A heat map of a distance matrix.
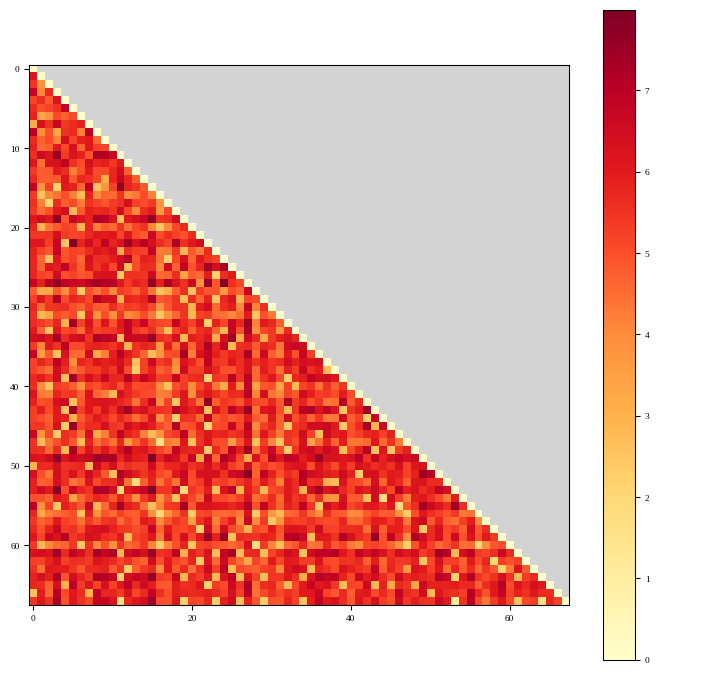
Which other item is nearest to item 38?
13
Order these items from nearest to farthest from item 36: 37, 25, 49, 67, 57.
57, 25, 37, 67, 49
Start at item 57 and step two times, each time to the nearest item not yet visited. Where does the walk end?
20
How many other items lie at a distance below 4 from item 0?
3
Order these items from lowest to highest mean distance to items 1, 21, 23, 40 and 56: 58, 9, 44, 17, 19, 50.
17, 58, 44, 19, 9, 50
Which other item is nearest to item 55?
46
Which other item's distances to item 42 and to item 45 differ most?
22
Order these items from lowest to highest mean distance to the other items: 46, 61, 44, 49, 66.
44, 46, 66, 61, 49
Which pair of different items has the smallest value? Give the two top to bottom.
53, 67
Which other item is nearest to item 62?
58
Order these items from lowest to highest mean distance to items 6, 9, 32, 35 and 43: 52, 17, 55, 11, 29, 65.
65, 17, 55, 52, 29, 11
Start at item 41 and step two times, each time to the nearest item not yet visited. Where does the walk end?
10
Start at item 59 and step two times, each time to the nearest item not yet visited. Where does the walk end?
12
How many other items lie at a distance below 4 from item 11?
9
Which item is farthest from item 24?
27
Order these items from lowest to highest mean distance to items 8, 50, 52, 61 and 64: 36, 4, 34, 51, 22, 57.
57, 34, 4, 36, 22, 51
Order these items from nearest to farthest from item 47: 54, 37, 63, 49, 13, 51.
63, 54, 13, 51, 37, 49
